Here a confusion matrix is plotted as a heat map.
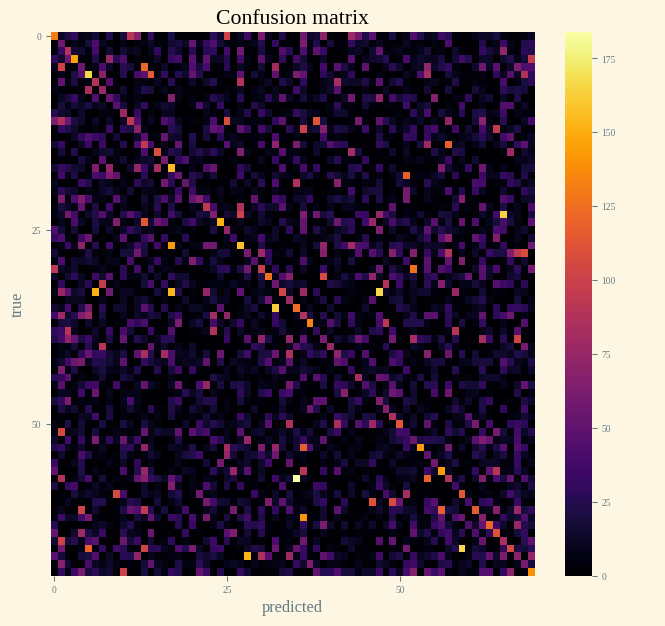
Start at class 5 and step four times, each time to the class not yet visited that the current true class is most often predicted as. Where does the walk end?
32
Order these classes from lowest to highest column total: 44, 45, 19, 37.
19, 37, 44, 45
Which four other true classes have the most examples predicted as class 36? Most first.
62, 53, 12, 56
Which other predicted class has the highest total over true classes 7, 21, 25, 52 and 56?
36
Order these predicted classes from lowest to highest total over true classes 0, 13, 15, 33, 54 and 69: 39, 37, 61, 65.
37, 61, 65, 39
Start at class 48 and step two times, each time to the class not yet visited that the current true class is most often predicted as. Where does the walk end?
18
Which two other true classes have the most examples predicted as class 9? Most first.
59, 24
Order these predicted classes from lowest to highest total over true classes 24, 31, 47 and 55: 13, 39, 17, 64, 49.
64, 17, 49, 13, 39
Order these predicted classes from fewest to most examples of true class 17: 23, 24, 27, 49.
24, 49, 27, 23
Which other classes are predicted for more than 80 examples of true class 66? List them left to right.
5, 13, 59
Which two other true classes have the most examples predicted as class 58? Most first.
38, 33
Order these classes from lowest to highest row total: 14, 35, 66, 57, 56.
35, 56, 14, 57, 66
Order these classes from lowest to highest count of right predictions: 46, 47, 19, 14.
46, 14, 19, 47
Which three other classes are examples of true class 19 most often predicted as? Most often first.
35, 41, 16
